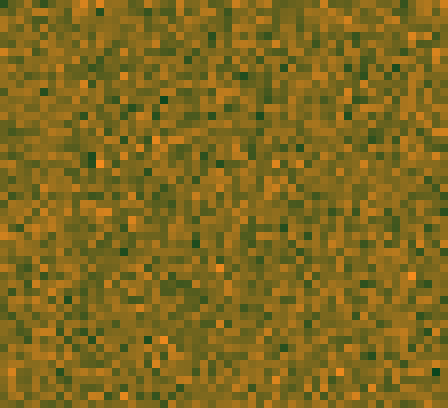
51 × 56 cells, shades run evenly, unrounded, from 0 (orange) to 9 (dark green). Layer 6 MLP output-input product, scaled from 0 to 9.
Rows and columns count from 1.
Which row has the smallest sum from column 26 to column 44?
51
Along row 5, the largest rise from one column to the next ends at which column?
55
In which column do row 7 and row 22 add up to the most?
19
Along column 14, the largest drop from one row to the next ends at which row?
18
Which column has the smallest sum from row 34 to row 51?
5
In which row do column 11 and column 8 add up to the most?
42
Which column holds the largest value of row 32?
16
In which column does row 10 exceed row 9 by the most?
31
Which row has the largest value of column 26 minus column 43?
38
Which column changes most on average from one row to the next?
47
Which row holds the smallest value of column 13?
21
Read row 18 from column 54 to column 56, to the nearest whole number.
6 5 5
